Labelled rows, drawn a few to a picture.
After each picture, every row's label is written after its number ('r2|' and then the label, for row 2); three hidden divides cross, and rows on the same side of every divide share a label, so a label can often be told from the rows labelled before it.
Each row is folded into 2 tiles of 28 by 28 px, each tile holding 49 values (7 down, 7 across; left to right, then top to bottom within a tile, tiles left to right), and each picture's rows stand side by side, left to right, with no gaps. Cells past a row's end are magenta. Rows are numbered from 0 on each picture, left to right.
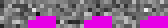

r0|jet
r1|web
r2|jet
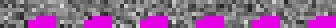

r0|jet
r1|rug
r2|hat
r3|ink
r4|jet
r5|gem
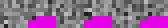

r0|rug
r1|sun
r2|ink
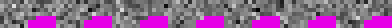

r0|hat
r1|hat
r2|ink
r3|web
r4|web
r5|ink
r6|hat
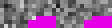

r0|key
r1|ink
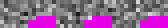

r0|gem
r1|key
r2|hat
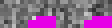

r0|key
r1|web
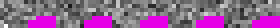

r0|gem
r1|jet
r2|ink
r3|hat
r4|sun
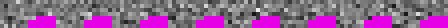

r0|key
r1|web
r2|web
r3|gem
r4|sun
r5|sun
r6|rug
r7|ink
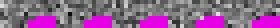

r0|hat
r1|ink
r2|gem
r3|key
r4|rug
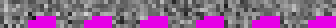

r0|rug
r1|web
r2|key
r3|sun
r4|ink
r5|rug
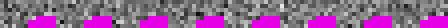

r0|key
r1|key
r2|rug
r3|sun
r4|ink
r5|gem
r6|jet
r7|key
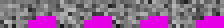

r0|rug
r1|ink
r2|ink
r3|rug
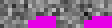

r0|jet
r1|sun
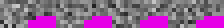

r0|rug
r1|ink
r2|ink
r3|web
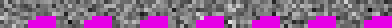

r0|ink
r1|hat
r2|sun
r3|web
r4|rug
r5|hat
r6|hat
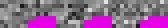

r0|ink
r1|jet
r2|jet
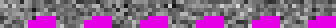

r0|hat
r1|gem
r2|ink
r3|gem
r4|hat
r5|hat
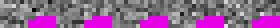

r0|hat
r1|key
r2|web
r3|ink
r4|hat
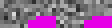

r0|gem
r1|ink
